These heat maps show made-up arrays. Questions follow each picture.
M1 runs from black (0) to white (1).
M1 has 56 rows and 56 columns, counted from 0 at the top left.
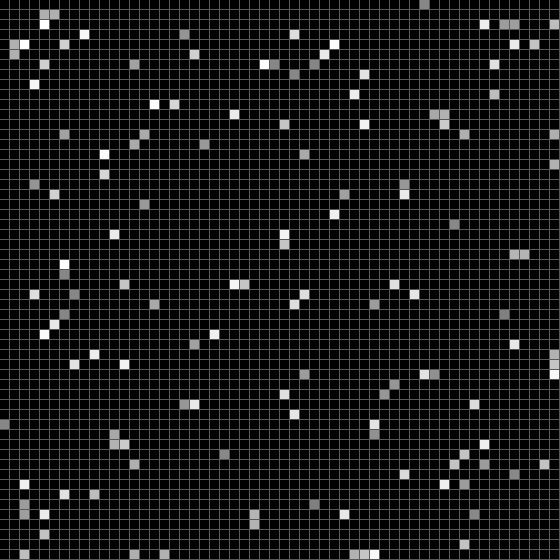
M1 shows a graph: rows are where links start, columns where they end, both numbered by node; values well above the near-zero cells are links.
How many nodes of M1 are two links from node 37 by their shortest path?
9
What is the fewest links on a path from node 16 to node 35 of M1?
2
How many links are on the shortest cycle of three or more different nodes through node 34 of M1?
5
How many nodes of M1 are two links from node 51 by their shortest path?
10
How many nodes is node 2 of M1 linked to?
5
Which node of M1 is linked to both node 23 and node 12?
node 28
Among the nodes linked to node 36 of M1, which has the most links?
node 55
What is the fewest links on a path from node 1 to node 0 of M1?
6
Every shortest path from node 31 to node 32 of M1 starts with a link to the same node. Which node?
node 6
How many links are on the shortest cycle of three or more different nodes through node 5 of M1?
6
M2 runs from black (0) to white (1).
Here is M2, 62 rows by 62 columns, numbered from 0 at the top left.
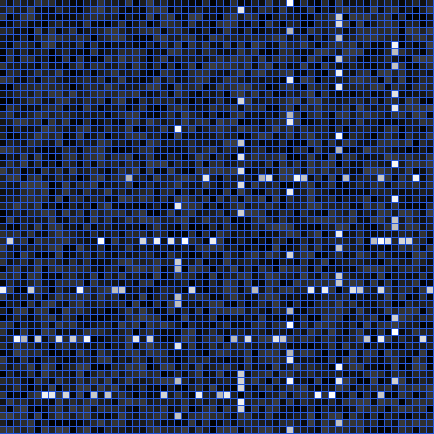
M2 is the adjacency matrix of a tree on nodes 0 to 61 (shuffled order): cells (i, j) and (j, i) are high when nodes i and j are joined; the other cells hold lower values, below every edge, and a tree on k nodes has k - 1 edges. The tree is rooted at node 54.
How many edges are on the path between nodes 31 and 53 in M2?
4
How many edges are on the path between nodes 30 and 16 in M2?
4
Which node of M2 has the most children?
48
